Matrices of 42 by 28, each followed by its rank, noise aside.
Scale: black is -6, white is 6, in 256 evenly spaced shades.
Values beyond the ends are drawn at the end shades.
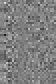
four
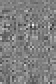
four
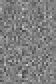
six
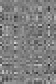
three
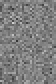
six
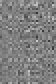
four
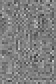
six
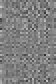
three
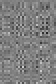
three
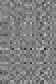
three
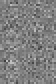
six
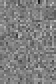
eight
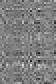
three
